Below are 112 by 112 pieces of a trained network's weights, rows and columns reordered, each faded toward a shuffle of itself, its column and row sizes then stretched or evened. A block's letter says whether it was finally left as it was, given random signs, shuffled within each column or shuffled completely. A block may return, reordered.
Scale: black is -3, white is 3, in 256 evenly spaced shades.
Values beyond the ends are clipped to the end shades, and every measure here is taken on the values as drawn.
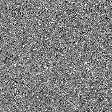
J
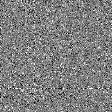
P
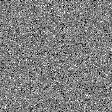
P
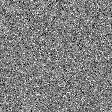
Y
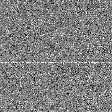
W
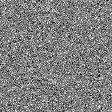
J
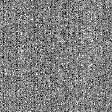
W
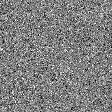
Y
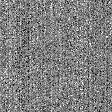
J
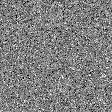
Y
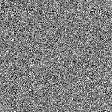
W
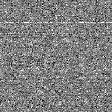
W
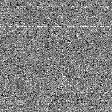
W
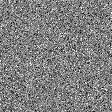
Y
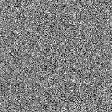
W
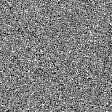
J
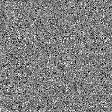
W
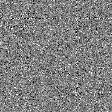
P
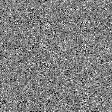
P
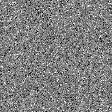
J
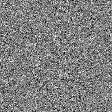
J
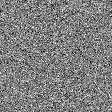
Y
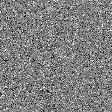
J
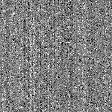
J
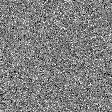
Y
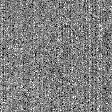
W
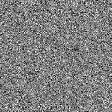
W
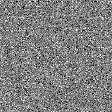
P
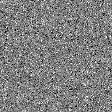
J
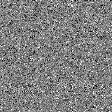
P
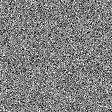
Y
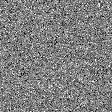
Y
